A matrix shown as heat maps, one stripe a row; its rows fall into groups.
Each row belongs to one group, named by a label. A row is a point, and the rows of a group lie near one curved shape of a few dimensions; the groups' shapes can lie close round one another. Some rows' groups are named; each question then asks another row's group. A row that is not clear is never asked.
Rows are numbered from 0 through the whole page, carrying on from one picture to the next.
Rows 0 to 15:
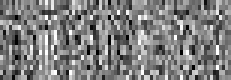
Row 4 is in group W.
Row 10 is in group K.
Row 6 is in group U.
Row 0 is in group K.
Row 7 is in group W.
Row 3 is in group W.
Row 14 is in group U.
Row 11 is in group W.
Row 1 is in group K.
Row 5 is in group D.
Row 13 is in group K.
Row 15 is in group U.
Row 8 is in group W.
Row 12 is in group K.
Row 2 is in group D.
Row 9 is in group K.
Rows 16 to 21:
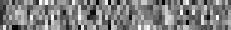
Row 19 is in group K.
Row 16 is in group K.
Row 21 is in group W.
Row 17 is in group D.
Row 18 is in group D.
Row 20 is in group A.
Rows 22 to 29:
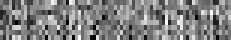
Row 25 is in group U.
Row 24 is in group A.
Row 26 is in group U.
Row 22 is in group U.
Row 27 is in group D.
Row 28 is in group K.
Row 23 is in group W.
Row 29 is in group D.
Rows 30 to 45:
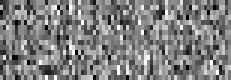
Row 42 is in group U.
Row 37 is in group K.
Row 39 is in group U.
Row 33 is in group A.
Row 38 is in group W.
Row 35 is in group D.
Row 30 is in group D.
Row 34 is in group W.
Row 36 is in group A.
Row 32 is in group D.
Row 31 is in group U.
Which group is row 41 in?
W
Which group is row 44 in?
D
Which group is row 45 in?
W
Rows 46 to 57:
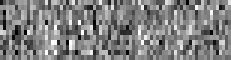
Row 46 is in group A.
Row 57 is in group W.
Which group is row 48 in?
W
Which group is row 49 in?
W
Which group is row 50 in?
D
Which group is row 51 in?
W
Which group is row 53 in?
W
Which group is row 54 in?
U
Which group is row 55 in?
U
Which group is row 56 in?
W
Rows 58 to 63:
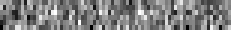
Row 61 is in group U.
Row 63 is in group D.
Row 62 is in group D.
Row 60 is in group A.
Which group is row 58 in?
W
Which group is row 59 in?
W
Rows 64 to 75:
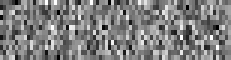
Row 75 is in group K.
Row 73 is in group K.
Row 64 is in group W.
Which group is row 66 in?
K
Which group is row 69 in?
U
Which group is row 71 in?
U
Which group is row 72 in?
A
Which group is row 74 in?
D
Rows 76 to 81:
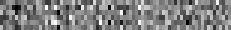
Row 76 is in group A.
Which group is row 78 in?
K
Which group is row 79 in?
U
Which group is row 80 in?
A
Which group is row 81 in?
K
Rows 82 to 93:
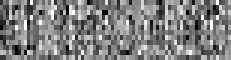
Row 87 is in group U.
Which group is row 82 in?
K
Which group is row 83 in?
U
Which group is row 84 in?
U
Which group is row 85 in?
K
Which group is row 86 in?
U
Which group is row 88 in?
W
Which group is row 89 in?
A
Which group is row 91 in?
U
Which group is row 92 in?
W
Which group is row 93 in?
A
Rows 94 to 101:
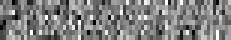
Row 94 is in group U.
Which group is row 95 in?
K
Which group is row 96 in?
K
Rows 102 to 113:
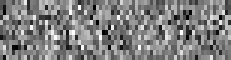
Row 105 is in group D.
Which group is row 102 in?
W
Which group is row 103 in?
D
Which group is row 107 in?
A
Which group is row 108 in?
U
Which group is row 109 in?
A
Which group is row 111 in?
W
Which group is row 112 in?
W
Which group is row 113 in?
W
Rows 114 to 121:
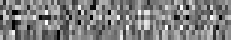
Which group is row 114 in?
W
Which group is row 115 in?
D
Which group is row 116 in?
W
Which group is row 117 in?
D
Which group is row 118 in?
W
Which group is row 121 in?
K
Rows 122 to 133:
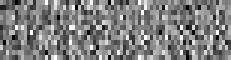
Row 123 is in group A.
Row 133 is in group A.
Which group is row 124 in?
A
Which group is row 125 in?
K
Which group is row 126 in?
A
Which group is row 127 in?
U
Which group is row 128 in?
K
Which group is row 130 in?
U
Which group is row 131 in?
K
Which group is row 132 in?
D
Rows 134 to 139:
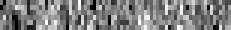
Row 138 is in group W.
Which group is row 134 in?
D
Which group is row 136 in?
U
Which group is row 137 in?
W
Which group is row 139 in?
U
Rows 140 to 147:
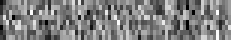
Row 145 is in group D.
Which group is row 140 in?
A
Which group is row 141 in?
A
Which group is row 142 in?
K
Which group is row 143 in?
W
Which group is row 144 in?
D
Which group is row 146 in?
A
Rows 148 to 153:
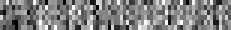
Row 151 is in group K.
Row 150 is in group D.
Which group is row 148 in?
D
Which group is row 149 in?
K
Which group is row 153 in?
W
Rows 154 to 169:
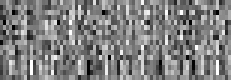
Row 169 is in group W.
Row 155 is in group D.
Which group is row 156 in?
U
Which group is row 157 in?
A
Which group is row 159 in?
W
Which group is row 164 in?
K
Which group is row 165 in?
A
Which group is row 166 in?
K
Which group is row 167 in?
K
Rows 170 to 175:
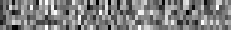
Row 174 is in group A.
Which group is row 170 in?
K
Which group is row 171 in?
K
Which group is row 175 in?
W
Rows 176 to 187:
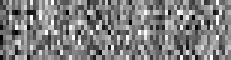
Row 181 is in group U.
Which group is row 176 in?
K
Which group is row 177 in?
W
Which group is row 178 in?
U
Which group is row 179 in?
K
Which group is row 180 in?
K
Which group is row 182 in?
W
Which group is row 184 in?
D
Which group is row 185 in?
A
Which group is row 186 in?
K
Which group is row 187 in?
U
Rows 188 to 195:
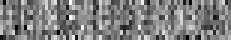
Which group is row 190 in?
W
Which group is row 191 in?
U
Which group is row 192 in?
W
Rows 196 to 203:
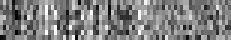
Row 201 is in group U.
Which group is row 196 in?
W
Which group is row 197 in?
K
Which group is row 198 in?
W
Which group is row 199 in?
W
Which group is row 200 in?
K
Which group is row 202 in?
W
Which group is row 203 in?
A
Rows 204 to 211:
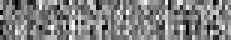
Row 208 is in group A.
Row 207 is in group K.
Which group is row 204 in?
U
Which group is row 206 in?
D
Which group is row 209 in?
U
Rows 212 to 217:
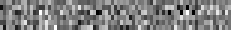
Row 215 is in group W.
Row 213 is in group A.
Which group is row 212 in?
W
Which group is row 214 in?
K
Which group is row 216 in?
W
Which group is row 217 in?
W
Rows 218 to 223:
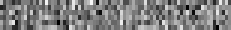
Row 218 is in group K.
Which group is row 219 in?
A
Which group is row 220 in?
K
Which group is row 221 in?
W
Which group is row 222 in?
K
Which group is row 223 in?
U
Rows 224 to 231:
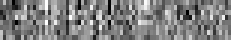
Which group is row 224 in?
W
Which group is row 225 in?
W
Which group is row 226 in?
A
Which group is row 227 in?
U
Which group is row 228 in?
W
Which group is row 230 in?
K
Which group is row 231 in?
W
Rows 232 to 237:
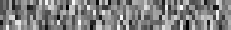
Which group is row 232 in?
K
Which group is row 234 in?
A
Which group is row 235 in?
K
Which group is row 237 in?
D
